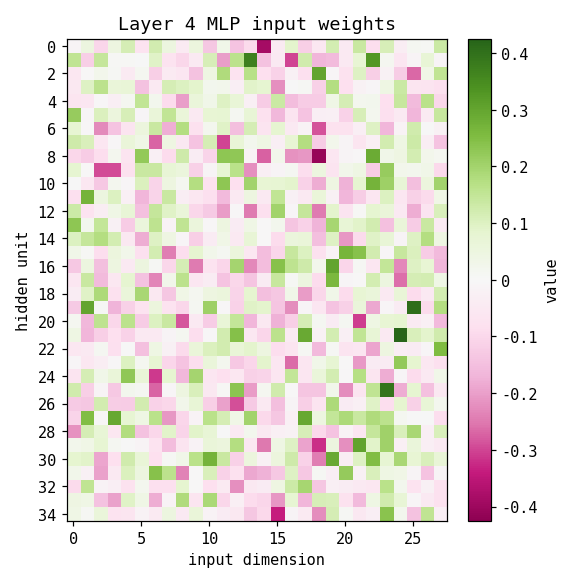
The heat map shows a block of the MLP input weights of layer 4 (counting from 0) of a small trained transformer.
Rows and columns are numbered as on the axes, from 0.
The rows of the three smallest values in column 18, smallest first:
8, 29, 6
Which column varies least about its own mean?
26
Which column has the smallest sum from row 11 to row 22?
18
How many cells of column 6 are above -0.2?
31
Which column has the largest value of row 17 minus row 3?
15
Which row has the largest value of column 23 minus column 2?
9
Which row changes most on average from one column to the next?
16
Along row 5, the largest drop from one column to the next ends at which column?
1
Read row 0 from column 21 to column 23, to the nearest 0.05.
0.15 -0.1 0.1
